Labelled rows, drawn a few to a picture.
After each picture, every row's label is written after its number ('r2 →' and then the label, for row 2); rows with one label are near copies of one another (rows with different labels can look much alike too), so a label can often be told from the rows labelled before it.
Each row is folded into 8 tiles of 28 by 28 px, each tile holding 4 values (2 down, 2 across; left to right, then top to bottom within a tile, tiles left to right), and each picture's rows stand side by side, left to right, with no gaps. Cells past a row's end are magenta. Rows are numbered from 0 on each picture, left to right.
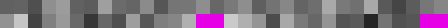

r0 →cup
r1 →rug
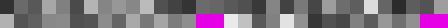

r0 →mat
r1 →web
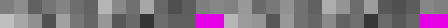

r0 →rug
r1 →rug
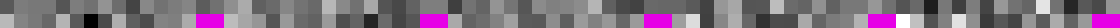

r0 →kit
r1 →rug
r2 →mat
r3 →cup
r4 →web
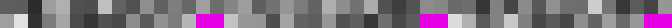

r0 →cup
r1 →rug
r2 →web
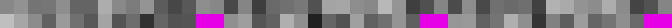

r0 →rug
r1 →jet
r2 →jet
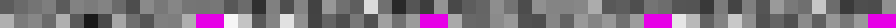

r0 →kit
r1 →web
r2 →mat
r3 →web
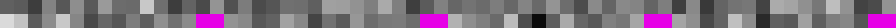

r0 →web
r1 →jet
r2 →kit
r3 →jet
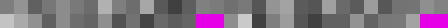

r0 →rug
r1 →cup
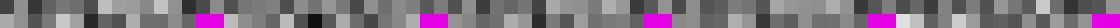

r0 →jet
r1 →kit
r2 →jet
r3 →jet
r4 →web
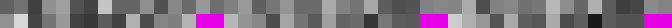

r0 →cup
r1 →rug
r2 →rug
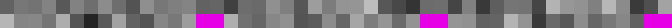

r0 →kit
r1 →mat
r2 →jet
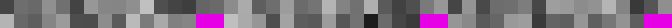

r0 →mat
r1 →rug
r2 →jet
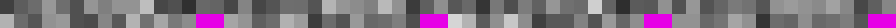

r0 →mat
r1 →jet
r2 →web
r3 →jet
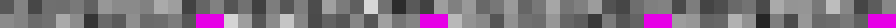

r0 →jet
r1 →web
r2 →rug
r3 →jet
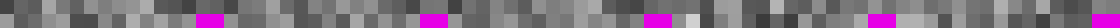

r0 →mat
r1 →mat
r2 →mat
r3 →cup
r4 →rug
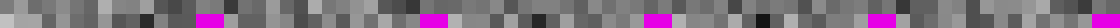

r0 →rug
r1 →mat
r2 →kit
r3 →kit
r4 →mat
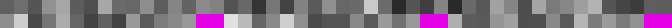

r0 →cup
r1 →web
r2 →mat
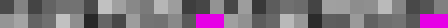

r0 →jet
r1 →jet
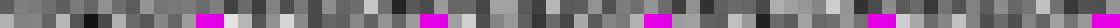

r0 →kit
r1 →web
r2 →cup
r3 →jet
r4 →web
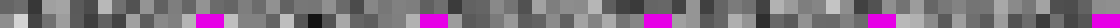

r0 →cup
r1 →kit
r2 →mat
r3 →jet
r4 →rug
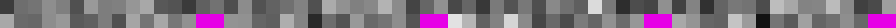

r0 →mat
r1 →jet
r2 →web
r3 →jet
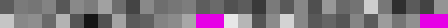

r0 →kit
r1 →web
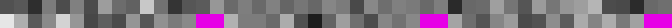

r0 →web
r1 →kit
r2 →mat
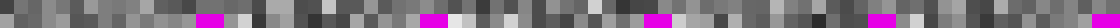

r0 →mat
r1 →cup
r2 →web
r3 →rug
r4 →cup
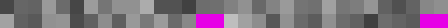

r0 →mat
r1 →rug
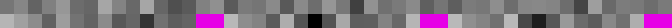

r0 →rug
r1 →kit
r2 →kit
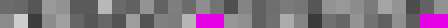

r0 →cup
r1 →jet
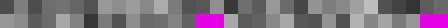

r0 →jet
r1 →mat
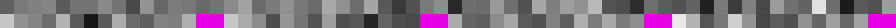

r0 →kit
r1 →rug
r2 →mat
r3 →web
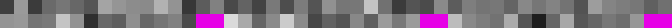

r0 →jet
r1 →web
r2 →kit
